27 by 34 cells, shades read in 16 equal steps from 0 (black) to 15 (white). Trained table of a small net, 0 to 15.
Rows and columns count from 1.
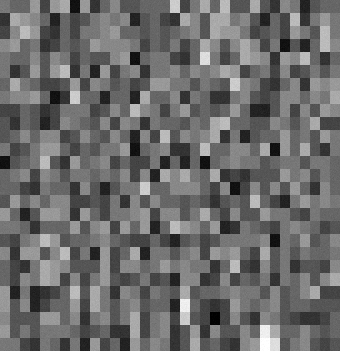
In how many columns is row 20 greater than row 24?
20
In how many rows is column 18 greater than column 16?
9
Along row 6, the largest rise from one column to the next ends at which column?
11
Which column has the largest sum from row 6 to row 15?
29
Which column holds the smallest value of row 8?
6
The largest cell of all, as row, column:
27, 27
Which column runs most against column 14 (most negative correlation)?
30
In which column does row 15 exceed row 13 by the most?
15
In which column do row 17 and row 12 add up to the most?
21
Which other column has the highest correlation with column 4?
34
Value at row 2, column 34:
7
